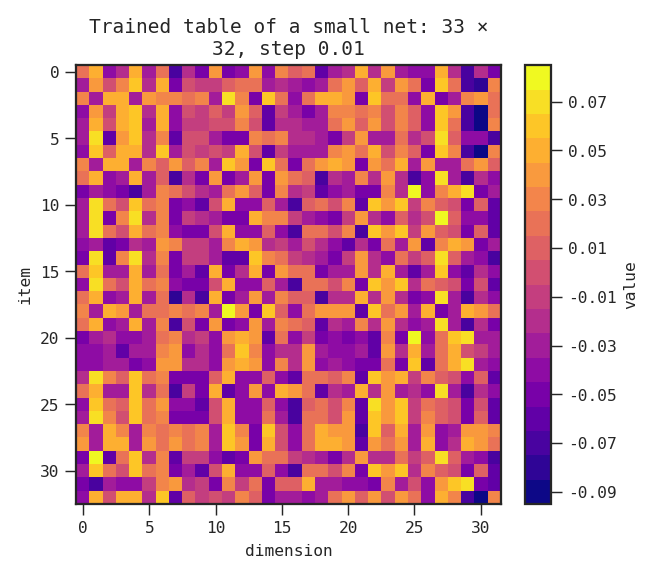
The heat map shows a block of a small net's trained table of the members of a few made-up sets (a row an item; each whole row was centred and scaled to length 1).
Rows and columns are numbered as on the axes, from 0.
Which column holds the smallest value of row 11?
31
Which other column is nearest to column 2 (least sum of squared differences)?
19
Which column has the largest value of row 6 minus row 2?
27
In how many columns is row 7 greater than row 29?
22
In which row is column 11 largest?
18
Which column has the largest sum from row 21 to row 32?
6
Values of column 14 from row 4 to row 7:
-0.06 0.02 -0.06 0.06
